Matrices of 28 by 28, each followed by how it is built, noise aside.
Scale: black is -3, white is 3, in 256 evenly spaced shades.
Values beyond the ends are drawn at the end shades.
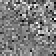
upper triangular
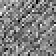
Hankel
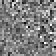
upper triangular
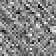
Toeplitz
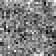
smooth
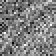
Hankel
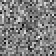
noise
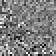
lower triangular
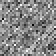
Hankel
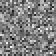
noise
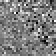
upper triangular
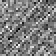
Hankel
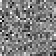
low rank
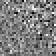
upper triangular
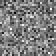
noise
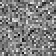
noise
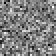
noise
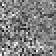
lower triangular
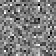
low rank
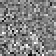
lower triangular
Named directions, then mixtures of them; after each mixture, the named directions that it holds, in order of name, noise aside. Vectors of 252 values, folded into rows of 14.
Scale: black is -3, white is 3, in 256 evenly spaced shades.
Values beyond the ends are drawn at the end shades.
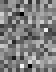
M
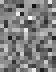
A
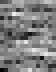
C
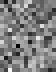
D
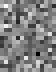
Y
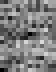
C, M.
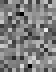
M.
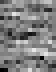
C.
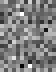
M.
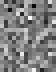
A, D.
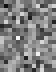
A, Y.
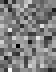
D.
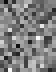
D.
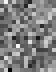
D.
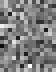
M, Y.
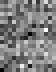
C, M.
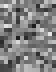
C, Y.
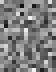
A.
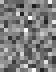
A.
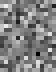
Y.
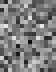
D, Y.
